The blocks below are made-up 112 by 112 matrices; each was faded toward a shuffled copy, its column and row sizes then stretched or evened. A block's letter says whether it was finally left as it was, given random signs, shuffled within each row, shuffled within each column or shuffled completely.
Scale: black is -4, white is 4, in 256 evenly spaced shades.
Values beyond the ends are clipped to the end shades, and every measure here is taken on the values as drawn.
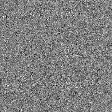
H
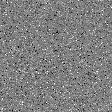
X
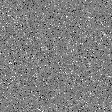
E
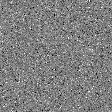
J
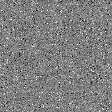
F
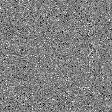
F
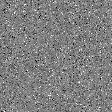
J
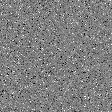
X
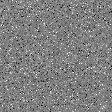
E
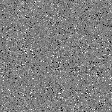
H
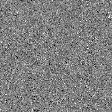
F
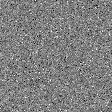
X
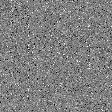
J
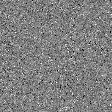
J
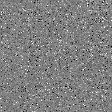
H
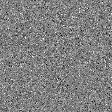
H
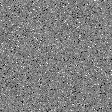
X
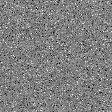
J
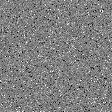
E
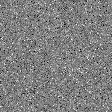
X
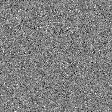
E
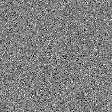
F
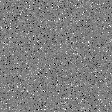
H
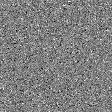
E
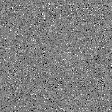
F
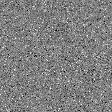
E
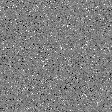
E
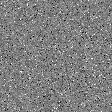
X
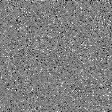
F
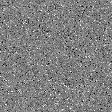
E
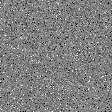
E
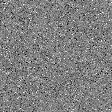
E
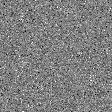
X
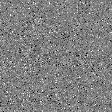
H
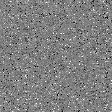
F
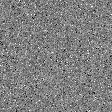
X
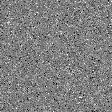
J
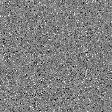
F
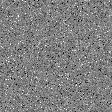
X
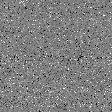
E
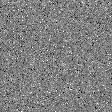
X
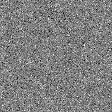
J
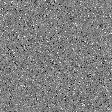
X
